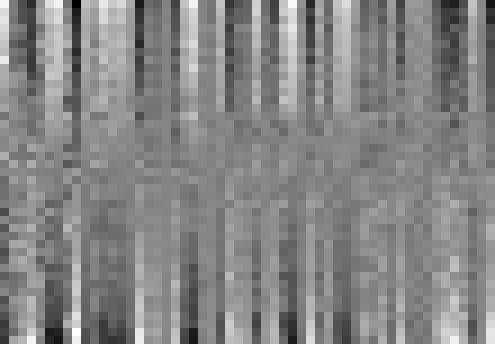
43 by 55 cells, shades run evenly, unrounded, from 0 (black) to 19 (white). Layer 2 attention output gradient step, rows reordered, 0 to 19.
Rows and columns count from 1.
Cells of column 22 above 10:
21
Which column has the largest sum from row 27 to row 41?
9
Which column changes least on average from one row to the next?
19
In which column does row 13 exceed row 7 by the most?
4
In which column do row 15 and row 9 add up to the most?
22
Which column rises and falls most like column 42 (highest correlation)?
41
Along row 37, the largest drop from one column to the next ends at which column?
10
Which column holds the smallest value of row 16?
51
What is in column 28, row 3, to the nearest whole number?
8
